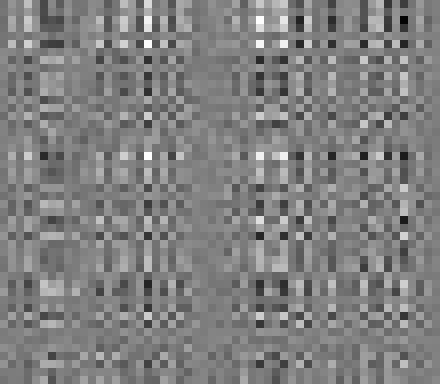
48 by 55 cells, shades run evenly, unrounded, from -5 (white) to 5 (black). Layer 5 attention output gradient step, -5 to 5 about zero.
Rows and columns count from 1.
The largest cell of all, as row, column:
3, 51
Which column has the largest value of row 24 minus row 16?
46
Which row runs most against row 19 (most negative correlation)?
38
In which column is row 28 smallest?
33
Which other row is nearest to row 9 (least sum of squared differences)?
21
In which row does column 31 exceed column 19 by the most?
20
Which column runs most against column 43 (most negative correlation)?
31
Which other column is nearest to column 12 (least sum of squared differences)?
28
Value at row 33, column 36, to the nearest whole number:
-2
